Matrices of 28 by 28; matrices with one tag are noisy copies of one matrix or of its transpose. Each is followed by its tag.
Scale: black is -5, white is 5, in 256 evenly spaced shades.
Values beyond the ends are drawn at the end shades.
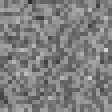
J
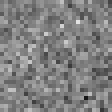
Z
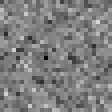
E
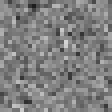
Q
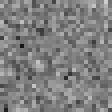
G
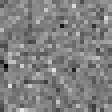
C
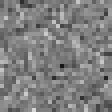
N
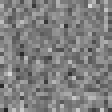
G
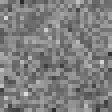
N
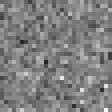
J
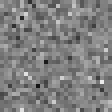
J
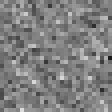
J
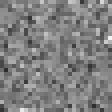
C
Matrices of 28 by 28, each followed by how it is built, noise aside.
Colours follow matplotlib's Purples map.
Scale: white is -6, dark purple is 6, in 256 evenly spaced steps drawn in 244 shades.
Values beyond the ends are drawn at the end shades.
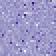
sparse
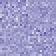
block diagonal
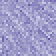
Toeplitz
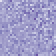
upper triangular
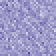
Toeplitz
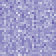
repeating rows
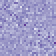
block diagonal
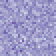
repeating rows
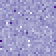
sparse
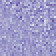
upper triangular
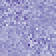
block diagonal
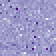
sparse
